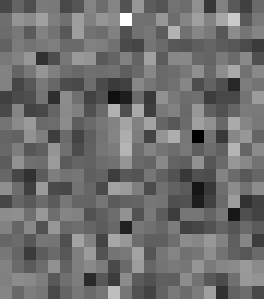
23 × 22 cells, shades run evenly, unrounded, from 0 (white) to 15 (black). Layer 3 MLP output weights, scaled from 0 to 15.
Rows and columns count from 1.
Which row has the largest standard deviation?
11
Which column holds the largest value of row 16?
17
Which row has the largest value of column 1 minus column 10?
9
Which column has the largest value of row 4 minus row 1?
12
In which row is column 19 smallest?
2
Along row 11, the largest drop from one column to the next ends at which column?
18
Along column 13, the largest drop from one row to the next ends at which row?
10
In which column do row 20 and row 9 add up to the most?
3
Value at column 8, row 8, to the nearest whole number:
11
